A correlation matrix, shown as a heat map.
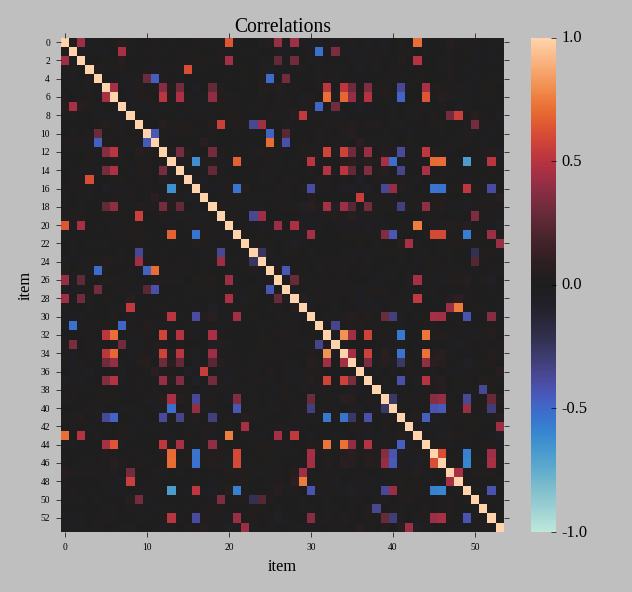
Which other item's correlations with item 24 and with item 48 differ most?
29
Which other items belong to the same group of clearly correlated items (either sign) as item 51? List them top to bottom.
38
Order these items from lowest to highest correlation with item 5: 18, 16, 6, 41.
41, 16, 18, 6
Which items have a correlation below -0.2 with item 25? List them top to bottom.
4, 10, 27
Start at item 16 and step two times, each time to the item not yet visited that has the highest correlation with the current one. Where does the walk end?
40
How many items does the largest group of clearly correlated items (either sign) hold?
11
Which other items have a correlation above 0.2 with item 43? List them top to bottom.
0, 2, 20, 26, 28
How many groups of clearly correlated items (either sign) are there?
11
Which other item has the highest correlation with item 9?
19
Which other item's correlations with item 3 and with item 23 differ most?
15
